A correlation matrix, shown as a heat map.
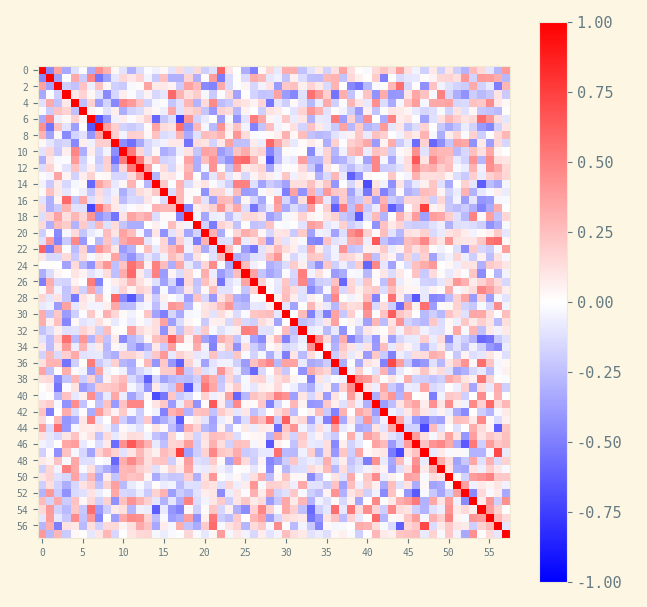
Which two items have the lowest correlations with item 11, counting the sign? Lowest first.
28, 9
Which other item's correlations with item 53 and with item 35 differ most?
30
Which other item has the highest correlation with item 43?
36
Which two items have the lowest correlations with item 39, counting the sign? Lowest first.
18, 2
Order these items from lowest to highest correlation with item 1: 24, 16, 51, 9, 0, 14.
0, 16, 14, 9, 24, 51
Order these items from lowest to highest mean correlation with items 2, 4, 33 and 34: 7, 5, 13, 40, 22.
40, 13, 7, 22, 5
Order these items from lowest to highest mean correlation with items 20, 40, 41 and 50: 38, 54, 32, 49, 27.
49, 32, 27, 54, 38
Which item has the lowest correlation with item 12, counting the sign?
34
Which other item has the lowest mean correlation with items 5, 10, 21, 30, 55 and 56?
33
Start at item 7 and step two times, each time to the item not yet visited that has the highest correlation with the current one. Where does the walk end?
47
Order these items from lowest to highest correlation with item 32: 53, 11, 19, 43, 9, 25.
19, 9, 43, 53, 11, 25
